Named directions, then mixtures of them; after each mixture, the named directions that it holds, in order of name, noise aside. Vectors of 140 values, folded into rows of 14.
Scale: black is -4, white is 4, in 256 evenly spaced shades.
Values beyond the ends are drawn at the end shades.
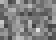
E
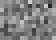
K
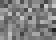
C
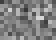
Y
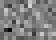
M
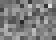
K.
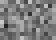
E, K.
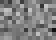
C, M, Y.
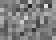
C, K.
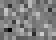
M.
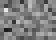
C, M.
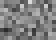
C, K, M.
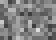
E.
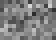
K.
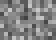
E, M, Y.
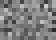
C, M.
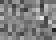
C, K, Y.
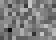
C, M.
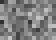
E, Y.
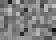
C, E, Y.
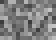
E, Y.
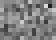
K.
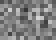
Y.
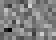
M.
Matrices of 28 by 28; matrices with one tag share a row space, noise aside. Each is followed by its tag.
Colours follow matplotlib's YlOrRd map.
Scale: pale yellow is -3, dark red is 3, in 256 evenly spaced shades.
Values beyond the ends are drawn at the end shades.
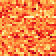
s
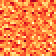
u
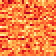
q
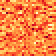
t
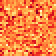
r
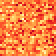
t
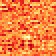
q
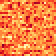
q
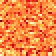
r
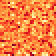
u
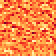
u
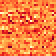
q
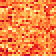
q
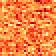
s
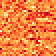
s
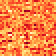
q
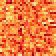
t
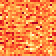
r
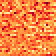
s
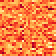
t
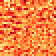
u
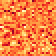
u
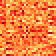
t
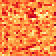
s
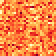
r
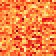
s
